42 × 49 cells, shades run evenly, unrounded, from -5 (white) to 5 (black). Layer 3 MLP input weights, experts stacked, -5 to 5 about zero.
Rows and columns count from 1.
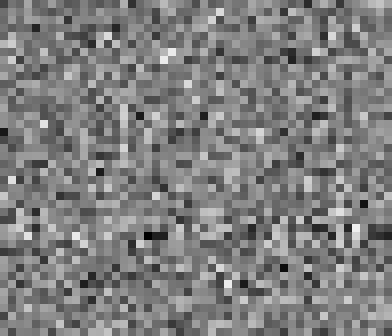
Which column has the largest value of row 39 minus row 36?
29
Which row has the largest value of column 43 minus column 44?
24
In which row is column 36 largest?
34
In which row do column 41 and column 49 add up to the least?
40
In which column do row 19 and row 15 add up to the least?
16
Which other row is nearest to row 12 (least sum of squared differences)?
14
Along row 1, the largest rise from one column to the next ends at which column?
17
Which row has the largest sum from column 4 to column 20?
4
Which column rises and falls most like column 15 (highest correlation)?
13
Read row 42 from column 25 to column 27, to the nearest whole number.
1 0 -2
